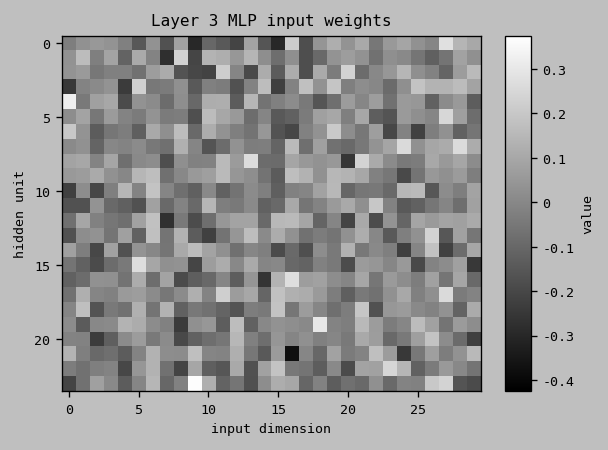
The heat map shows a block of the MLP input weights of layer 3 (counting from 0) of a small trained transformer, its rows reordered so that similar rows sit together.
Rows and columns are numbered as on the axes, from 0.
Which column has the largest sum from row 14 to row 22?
5
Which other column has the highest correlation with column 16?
2
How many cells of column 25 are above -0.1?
20
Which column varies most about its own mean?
9
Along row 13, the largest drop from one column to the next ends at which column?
27
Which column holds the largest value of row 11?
22
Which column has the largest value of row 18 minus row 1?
7
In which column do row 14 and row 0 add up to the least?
15
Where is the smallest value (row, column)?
21, 16
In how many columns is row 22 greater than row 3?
10
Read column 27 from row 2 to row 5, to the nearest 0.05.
-0.1 0.15 0 0.25
